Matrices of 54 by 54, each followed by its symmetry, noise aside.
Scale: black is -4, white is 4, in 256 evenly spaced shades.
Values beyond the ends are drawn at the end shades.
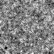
symmetric across the other diagonal.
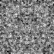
mirrored left to right.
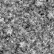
symmetric across the other diagonal.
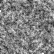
symmetric across the other diagonal.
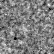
symmetric across the other diagonal.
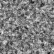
antisymmetric.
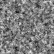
same after a half turn.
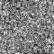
same after a half turn.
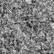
symmetric across the other diagonal.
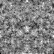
mirrored left to right.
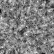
symmetric across the other diagonal.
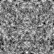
mirrored left to right.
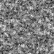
same after a half turn.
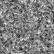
antisymmetric.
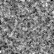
antisymmetric.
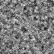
symmetric across the other diagonal.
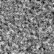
antisymmetric.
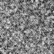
symmetric across the other diagonal.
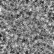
same after a half turn.
